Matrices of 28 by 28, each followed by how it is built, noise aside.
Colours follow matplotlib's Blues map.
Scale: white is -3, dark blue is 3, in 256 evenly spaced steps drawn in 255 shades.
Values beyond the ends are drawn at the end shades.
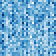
blocks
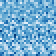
repeating columns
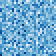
repeating rows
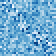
banded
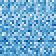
repeating columns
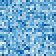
blocks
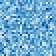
low rank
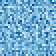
repeating columns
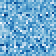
uneven rows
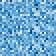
repeating rows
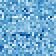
uneven rows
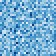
repeating rows
